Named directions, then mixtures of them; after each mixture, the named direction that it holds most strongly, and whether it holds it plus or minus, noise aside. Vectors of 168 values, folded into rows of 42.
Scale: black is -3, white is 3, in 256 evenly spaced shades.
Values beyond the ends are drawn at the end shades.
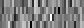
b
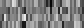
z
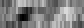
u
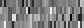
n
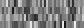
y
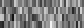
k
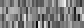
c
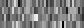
y, minus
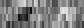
u, plus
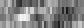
u, minus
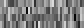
z, minus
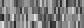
k, minus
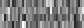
z, minus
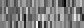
c, minus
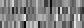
z, plus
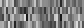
k, minus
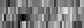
u, plus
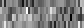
n, plus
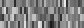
k, minus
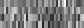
c, plus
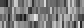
y, minus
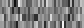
y, plus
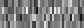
b, minus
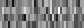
z, minus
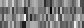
z, plus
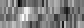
u, minus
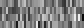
c, minus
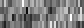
n, minus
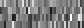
n, minus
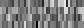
c, plus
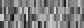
k, plus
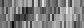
u, plus
